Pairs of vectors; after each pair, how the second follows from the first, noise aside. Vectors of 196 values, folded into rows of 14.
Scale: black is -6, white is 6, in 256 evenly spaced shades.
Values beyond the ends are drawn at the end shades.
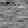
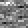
negated, scaled up.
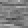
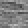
wrapped around, negated.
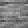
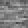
wrapped around, negated.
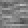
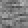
wrapped around, negated.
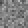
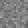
reversed, shrunk.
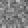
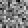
negated, scaled up.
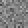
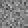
wrapped around.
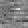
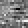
negated, scaled up.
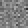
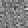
negated.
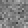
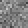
wrapped around.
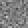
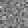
wrapped around.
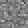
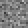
negated.
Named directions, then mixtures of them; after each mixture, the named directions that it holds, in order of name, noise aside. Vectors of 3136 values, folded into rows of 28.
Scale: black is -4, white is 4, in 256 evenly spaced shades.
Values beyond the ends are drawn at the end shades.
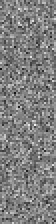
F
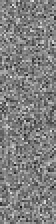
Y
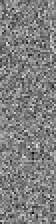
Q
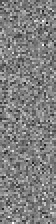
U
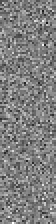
U.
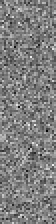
F, Q.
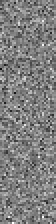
F, U.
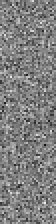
U, Y.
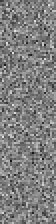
Q, U.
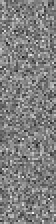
Q, Y.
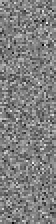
U.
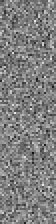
Q, U.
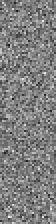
Q, U.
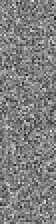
Y.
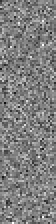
F, U.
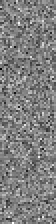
F, U.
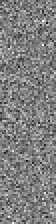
U.
